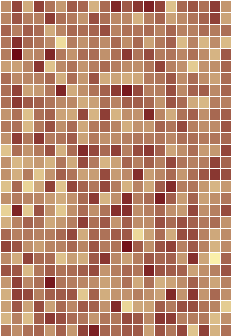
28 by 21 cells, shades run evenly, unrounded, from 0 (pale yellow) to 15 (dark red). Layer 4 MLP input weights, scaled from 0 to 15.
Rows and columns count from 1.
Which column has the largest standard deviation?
12
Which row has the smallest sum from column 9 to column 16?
24
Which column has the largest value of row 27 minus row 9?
15
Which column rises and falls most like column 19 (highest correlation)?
6
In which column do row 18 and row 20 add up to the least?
13
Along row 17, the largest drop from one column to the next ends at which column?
10
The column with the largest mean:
2
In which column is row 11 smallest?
3
